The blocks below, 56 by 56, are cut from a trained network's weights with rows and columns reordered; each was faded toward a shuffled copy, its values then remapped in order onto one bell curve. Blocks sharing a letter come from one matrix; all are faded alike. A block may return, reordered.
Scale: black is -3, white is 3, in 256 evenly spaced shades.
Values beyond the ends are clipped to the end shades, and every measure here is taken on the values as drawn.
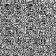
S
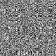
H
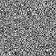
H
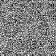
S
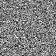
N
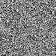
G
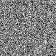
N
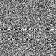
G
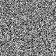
N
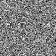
N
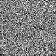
S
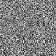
H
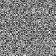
H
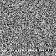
G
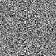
H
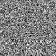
N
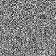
S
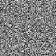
H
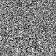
G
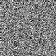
S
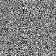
H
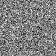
N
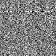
G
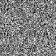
S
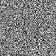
S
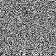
G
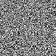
G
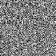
G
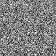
N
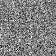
N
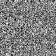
N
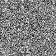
N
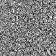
G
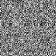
H
